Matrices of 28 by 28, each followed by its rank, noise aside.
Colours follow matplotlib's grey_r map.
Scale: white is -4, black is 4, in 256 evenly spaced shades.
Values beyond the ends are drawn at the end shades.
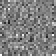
six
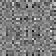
three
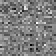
six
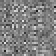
four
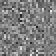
six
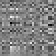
three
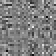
four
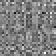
four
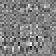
four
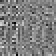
three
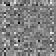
four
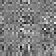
four
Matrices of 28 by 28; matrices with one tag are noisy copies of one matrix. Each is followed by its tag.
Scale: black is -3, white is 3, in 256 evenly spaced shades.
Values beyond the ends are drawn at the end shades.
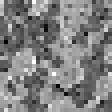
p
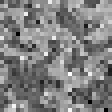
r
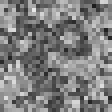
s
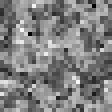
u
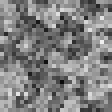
s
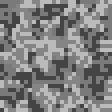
u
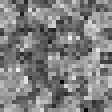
s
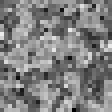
u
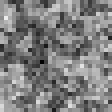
s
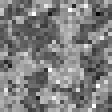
p
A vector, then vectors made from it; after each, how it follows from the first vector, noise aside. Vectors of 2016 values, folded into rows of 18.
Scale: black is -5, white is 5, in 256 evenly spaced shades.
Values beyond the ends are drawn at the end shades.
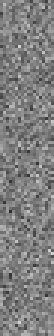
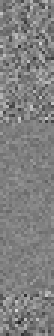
negated, partly zeroed.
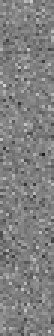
reversed, partly zeroed.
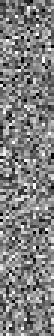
reversed, negated, scaled up.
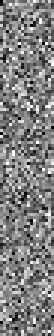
wrapped around, negated, scaled up.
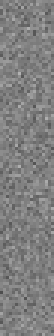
wrapped around, negated, shrunk.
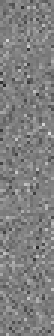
reversed, negated, partly zeroed.
